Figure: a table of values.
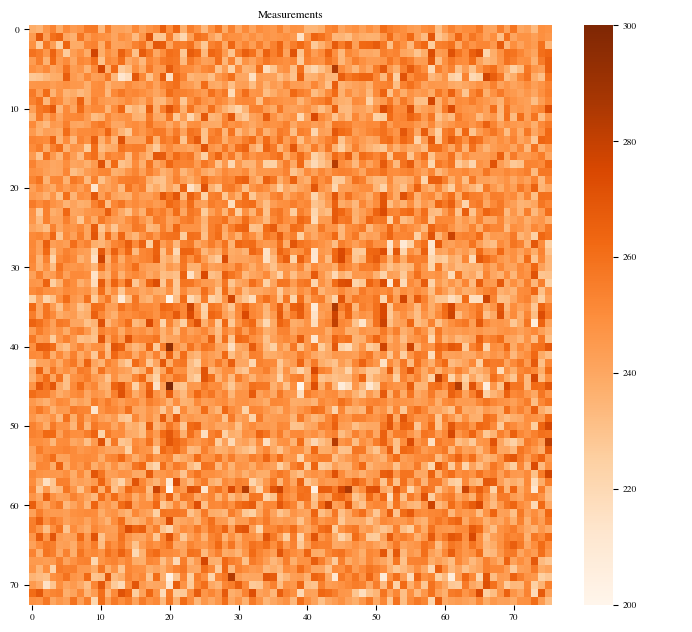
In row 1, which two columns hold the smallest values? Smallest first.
39, 22
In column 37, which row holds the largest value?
29
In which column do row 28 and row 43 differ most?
41
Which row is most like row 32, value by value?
28
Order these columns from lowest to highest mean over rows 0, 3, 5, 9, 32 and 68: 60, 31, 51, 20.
60, 31, 20, 51
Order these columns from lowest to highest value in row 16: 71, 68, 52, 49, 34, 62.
52, 62, 71, 34, 49, 68
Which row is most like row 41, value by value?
72
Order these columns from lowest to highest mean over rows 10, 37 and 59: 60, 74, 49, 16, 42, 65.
16, 42, 49, 60, 74, 65
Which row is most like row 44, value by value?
55
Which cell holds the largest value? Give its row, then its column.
45, 20
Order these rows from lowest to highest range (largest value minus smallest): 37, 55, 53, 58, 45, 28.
53, 55, 28, 37, 58, 45
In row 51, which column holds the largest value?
61
